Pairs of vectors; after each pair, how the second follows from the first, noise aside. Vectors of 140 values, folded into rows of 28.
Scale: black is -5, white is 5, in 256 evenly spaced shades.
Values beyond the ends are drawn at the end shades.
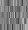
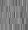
negated, shrunk.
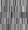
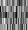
reversed, scaled up.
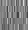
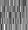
reversed.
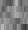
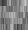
reversed.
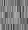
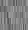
reversed, shrunk.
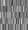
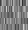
reversed.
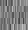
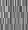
shuffled.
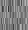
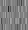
partly zeroed.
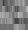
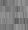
shrunk.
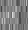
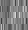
reversed.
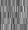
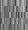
sign-scrambled.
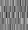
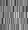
shuffled.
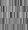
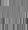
partly zeroed.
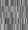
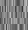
reversed.
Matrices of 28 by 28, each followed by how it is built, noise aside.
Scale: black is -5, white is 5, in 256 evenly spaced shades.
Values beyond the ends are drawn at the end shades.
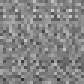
repeating columns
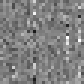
uneven columns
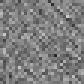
Toeplitz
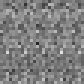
repeating columns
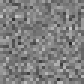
noise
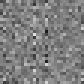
uneven columns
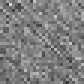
Toeplitz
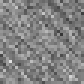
Toeplitz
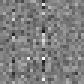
uneven columns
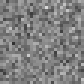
noise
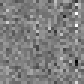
uneven columns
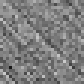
Toeplitz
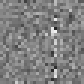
uneven columns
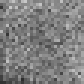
smooth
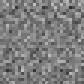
repeating columns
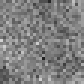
smooth
